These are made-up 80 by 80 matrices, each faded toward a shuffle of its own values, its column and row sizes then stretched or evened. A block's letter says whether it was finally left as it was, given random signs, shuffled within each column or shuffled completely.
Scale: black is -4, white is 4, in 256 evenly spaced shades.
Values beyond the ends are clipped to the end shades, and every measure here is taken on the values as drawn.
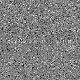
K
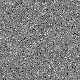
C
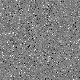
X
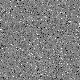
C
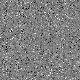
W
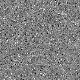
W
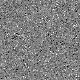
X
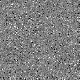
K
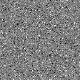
K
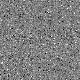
W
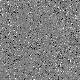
X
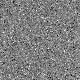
C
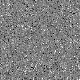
K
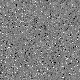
C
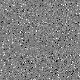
K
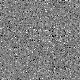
K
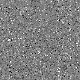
W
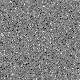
C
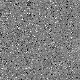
W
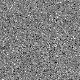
W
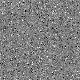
X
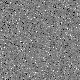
C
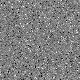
C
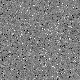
C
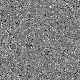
X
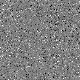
W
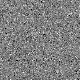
W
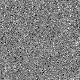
X
